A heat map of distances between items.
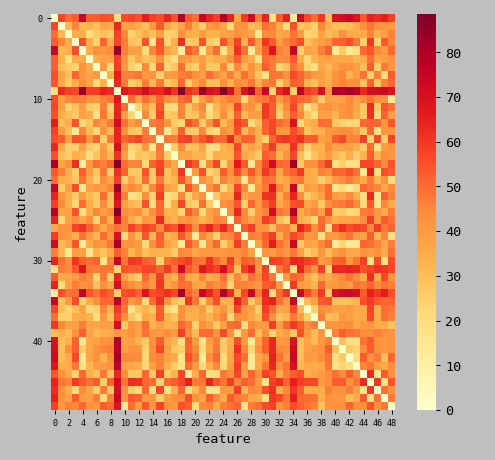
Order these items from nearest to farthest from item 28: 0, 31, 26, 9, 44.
44, 26, 31, 0, 9
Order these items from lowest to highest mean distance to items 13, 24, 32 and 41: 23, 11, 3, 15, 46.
11, 46, 23, 3, 15
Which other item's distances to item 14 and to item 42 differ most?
3
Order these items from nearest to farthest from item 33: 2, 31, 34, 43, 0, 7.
2, 7, 43, 31, 34, 0
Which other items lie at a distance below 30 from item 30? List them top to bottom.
7, 15, 45, 47
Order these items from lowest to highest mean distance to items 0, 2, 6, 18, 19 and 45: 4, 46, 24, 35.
46, 4, 24, 35
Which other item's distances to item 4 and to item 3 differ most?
18
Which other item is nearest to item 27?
20
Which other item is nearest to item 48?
10
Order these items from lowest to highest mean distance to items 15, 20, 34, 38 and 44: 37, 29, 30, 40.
29, 37, 30, 40
